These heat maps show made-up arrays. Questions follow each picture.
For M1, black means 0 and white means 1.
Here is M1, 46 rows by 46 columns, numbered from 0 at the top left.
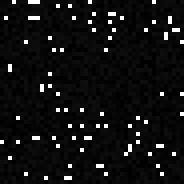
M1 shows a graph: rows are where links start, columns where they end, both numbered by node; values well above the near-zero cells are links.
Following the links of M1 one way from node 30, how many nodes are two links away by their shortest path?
4
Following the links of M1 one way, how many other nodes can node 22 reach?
3
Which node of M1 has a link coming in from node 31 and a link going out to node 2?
node 17
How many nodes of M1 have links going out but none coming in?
4
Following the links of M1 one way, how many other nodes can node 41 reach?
5
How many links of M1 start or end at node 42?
2
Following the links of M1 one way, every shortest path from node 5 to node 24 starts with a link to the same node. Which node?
node 38
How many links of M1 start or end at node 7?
7
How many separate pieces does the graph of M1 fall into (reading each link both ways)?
2
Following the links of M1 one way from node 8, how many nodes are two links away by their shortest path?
4
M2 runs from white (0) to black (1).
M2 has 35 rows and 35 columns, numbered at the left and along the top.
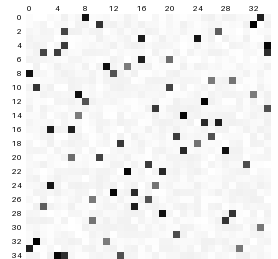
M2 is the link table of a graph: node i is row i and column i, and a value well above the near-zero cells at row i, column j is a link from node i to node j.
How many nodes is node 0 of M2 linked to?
2
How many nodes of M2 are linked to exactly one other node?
2
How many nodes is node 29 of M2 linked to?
2
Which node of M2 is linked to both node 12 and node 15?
node 25
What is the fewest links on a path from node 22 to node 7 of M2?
2
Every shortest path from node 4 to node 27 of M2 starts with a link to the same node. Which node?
node 5
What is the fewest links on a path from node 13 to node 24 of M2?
2
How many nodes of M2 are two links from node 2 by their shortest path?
3
